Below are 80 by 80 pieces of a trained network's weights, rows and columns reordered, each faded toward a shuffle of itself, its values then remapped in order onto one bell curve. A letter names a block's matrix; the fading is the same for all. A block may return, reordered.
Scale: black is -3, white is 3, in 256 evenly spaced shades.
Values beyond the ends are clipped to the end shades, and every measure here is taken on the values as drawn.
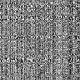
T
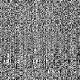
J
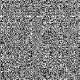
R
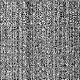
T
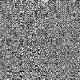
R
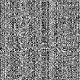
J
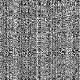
J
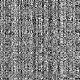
T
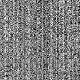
J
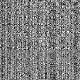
T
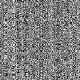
J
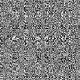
R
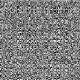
R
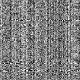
J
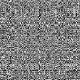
R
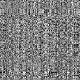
J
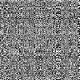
R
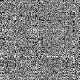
R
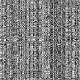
T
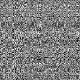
R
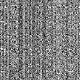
T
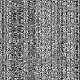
T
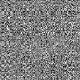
R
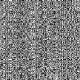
J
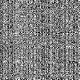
T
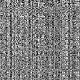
T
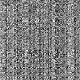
T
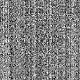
J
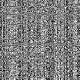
T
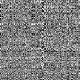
R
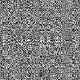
R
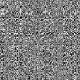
R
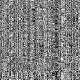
T
